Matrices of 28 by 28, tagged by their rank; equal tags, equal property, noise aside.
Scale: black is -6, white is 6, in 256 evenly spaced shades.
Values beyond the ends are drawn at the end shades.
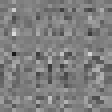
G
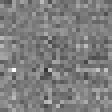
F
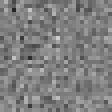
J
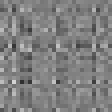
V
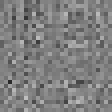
F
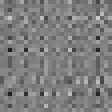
V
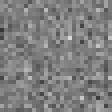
J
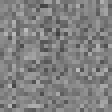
J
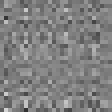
V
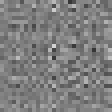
F
